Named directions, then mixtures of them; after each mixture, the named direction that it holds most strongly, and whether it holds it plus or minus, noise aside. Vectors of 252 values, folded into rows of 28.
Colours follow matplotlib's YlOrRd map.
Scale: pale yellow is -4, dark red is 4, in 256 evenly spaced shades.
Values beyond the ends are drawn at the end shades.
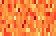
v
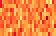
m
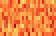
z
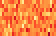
v, minus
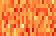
z, plus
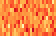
z, plus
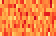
v, plus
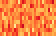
z, minus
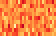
z, minus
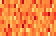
v, plus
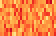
m, minus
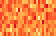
v, plus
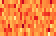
v, plus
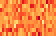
z, minus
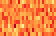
z, plus
